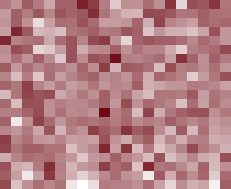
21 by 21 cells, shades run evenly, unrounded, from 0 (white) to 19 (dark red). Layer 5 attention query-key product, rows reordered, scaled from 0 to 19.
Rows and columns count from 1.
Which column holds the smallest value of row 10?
14
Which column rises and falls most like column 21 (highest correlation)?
15
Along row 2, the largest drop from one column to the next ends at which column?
10
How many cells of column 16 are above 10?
9
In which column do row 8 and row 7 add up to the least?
6
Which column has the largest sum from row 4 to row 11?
3
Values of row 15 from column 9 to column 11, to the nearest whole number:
15 13 11
